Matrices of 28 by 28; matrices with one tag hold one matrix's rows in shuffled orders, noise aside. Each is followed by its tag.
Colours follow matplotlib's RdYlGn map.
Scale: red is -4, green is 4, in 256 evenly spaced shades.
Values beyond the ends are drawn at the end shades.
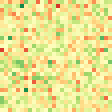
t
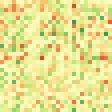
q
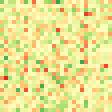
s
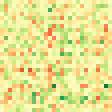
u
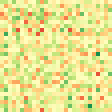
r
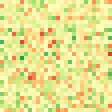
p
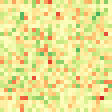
t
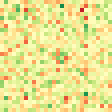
s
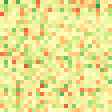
r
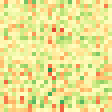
u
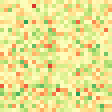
t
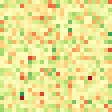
p
